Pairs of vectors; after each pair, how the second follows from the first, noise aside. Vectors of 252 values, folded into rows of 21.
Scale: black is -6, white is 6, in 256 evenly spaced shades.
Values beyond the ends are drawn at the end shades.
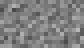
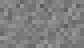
wrapped around, negated, shrunk.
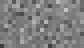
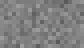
wrapped around, negated, shrunk.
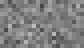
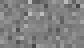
wrapped around, negated, partly zeroed.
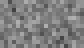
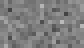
wrapped around, negated, partly zeroed.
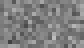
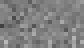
wrapped around, partly zeroed.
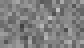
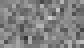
copied.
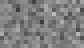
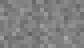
reversed, negated, shrunk.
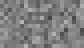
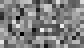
reversed, scaled up.
